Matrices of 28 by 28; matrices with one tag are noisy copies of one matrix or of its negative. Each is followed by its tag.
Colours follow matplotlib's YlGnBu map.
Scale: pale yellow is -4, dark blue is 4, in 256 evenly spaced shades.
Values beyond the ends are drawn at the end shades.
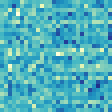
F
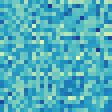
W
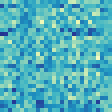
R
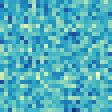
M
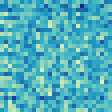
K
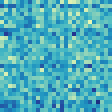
R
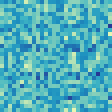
M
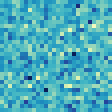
M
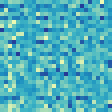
K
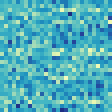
F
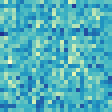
R
